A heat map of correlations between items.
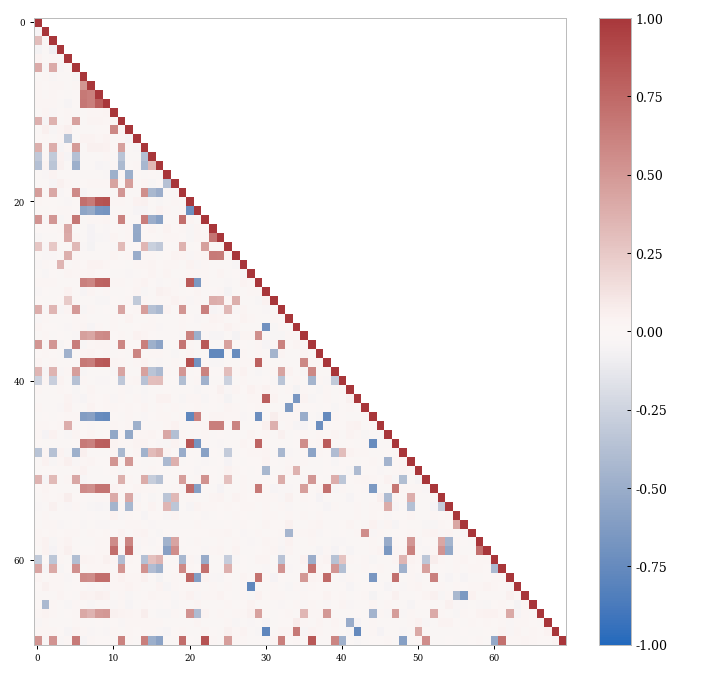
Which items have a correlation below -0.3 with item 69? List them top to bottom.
15, 16, 40, 48, 60
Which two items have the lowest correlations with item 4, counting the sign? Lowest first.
37, 13
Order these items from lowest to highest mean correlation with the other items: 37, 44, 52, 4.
44, 37, 4, 52
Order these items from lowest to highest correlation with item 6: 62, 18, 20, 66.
18, 66, 62, 20
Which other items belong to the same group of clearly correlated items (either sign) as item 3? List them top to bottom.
27
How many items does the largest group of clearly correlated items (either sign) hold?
19
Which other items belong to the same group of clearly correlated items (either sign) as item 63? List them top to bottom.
28
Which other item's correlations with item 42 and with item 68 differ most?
30
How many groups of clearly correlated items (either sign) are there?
11
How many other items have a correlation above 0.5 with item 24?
3
